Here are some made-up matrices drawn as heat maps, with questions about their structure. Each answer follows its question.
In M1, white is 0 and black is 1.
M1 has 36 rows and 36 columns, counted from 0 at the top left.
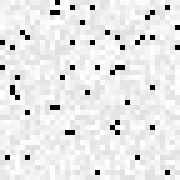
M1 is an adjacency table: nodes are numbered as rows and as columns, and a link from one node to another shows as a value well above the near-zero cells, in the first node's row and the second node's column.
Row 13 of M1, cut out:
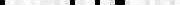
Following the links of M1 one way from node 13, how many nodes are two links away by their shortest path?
3
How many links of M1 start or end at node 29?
1
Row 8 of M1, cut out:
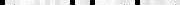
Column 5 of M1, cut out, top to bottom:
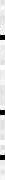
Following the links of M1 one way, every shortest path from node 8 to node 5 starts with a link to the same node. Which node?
node 14
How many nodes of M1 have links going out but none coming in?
9
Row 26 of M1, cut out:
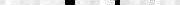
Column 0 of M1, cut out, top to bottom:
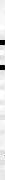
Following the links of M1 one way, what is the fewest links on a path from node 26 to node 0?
2
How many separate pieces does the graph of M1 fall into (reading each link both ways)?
2
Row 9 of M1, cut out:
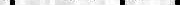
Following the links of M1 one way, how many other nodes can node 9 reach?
7
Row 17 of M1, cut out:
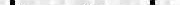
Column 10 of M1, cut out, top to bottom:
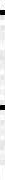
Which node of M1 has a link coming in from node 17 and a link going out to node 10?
node 2
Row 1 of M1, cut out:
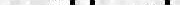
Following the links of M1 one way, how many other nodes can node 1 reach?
11
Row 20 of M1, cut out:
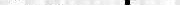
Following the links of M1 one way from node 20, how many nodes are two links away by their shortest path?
2
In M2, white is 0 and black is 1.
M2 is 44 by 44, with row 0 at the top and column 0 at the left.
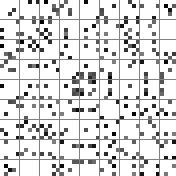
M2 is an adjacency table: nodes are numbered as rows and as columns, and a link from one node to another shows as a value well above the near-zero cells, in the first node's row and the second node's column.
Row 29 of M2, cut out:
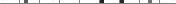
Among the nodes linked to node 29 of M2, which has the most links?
node 25
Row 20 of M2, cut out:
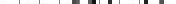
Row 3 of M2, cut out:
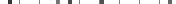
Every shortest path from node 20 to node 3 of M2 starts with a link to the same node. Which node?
node 23
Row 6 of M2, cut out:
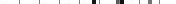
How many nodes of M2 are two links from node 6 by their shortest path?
8
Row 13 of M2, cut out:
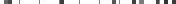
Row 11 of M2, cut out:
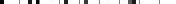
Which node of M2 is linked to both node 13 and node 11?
node 33
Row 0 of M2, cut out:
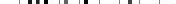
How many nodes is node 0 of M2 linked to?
6
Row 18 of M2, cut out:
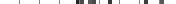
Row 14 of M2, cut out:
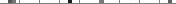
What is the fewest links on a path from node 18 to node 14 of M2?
5
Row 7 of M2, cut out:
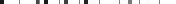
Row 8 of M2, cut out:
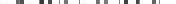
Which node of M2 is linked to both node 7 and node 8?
node 16
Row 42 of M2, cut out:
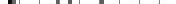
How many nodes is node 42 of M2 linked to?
5
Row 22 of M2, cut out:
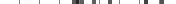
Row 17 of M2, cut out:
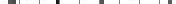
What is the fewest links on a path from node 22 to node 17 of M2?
5
